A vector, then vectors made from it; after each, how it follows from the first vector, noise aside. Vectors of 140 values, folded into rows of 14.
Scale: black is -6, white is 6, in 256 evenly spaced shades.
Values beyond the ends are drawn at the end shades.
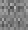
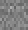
negated, shrunk.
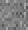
wrapped around, negated, partly zeroed.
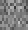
negated.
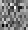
scaled up.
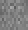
negated, shrunk.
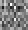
scaled up.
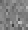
wrapped around, negated, partly zeroed.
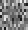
wrapped around, negated, scaled up.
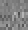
wrapped around, negated, partly zeroed.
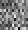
wrapped around, negated, scaled up.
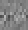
wrapped around, partly zeroed.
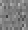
wrapped around, negated, partly zeroed.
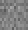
negated, shrunk.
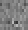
reversed, partly zeroed.
